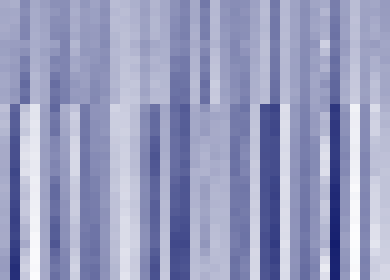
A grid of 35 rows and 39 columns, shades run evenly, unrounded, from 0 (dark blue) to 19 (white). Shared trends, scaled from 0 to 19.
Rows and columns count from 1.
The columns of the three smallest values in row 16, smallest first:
34, 28, 27
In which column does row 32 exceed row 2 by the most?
4
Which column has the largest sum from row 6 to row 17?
36
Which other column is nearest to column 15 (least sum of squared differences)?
37
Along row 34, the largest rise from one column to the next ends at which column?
3
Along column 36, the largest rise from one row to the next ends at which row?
14
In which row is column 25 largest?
6
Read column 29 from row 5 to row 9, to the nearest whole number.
13 13 13 13 13
